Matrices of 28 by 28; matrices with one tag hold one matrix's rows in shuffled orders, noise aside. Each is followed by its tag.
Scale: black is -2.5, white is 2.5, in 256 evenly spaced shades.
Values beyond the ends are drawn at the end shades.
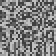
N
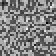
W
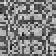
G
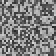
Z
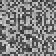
N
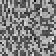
Z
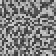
Z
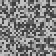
W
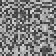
Z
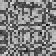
G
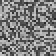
W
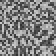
Z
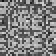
G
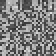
N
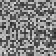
W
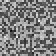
W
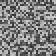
W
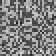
N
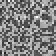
Z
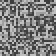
W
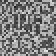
Z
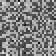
N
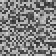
W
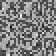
N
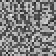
Z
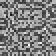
G
